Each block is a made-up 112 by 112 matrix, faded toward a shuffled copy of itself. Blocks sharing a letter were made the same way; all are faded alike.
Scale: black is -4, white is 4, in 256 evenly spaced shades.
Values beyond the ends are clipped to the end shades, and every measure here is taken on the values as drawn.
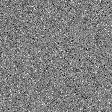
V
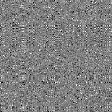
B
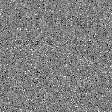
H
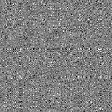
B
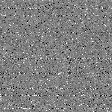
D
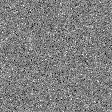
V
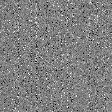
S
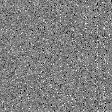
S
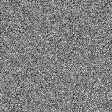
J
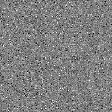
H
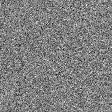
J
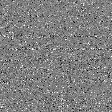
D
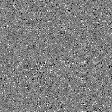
H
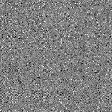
H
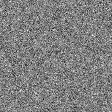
J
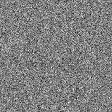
J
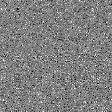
H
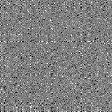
B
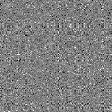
B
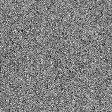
J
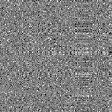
B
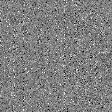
S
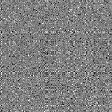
B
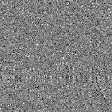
H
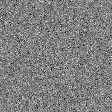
V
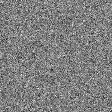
J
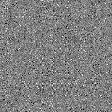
H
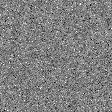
V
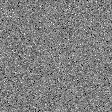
V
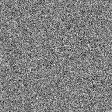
J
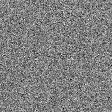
J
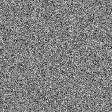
J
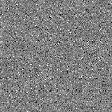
H
